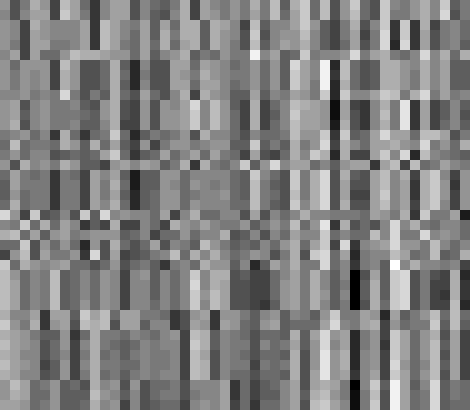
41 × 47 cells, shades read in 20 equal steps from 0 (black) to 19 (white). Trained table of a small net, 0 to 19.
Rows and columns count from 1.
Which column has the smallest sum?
36
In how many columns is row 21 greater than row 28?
23
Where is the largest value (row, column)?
27, 40
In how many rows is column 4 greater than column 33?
7
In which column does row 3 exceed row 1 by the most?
20
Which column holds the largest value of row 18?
33
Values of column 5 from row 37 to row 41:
5 6 9 8 9
